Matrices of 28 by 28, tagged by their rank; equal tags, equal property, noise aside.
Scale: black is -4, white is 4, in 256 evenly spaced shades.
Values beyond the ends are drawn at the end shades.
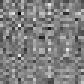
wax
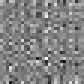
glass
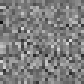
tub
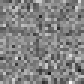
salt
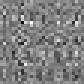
glass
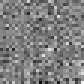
glass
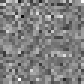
glass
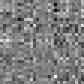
glass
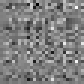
glass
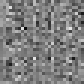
glass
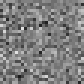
salt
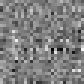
glass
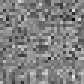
wax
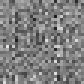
wax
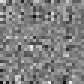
glass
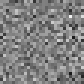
tub
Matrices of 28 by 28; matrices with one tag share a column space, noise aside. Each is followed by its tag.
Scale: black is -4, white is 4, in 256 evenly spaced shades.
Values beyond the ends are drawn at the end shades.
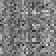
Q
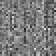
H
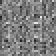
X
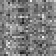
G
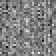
Q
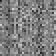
Q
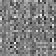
X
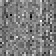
G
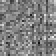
G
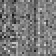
G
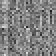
H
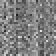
G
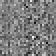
G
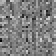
X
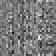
G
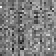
H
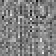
X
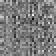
X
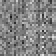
G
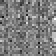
X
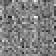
X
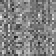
G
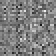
Q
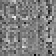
X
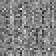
H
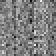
G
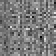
H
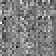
X
